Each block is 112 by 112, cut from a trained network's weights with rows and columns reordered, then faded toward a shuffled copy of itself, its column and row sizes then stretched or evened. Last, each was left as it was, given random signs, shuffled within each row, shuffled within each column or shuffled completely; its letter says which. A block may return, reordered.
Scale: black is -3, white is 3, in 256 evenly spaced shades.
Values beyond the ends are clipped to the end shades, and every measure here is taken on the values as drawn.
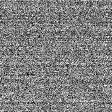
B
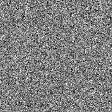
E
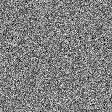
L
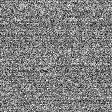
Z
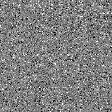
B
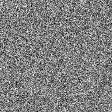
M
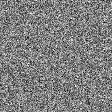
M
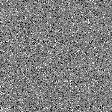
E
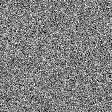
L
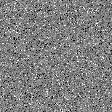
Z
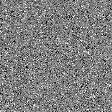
E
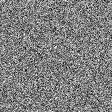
L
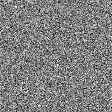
E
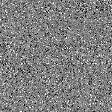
B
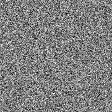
M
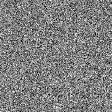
B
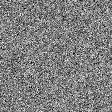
L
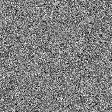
E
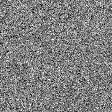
E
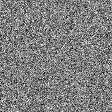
E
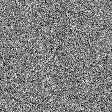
L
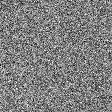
L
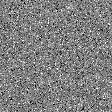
M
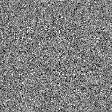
B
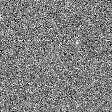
Z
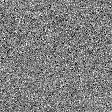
L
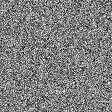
L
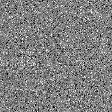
B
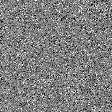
E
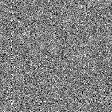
B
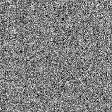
B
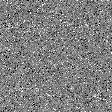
Z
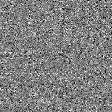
B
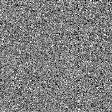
E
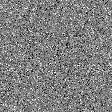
Z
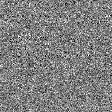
B
